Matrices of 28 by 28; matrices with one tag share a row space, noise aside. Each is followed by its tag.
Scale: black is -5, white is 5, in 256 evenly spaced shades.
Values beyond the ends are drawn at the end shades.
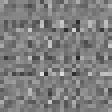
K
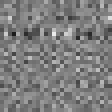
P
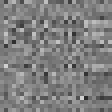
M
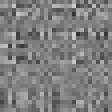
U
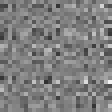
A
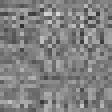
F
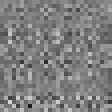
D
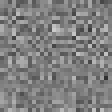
U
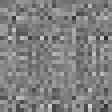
U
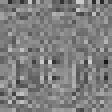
U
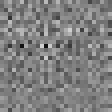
D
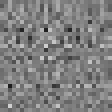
D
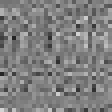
A
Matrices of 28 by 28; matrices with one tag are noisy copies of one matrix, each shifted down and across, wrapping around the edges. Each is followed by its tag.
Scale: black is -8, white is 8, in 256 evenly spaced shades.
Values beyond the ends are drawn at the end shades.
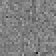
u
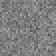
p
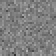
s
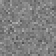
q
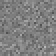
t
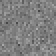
p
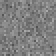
p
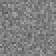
s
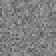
s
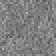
p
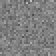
s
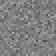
q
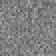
u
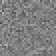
q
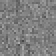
u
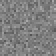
s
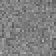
u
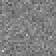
t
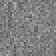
u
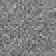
t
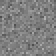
q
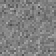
t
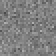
s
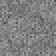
p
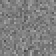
u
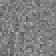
u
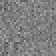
u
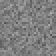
t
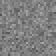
s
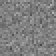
t
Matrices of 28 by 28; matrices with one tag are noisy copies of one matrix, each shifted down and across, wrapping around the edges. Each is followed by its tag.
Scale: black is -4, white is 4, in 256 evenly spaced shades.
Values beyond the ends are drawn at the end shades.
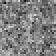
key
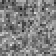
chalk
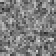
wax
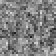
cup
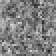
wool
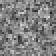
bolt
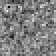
wax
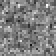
chalk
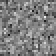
wax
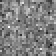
wool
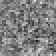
cup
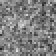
wool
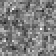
chalk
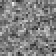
bolt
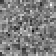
bolt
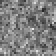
chalk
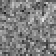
cup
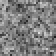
key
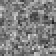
chalk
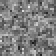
chalk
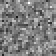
wax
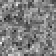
chalk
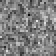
wool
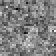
cup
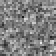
bolt
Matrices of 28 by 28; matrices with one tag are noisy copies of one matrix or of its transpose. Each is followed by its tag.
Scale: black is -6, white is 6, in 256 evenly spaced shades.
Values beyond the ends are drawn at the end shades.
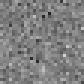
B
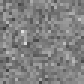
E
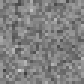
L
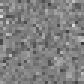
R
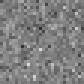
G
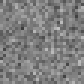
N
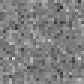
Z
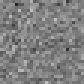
L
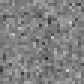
L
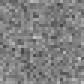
Z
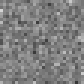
R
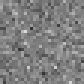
E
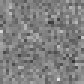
Z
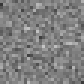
B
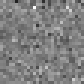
N
